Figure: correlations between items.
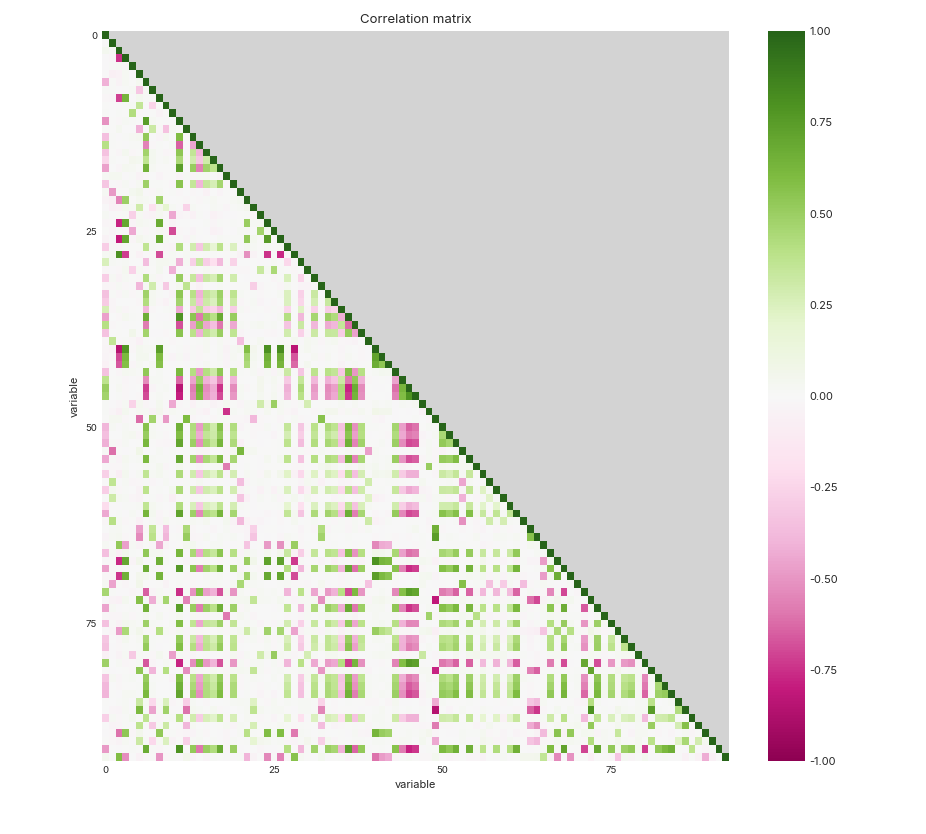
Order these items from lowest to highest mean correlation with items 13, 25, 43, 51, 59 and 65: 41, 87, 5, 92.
41, 5, 92, 87
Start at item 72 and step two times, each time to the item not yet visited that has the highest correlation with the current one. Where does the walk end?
81
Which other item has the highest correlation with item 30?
25
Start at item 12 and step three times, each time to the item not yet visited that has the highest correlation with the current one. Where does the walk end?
63
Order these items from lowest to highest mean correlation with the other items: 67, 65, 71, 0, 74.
71, 0, 65, 74, 67
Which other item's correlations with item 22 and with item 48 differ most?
18
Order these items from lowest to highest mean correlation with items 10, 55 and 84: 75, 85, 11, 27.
85, 27, 75, 11
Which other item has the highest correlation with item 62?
1
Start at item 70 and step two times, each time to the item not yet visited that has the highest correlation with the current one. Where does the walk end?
20
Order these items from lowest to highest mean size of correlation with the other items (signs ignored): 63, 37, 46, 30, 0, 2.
30, 63, 2, 0, 37, 46
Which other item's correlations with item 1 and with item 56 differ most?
53
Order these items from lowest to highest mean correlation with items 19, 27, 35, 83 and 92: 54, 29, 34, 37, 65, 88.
37, 29, 88, 65, 34, 54
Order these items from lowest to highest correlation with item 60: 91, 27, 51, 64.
64, 27, 51, 91
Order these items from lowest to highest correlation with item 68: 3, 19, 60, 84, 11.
3, 60, 19, 84, 11
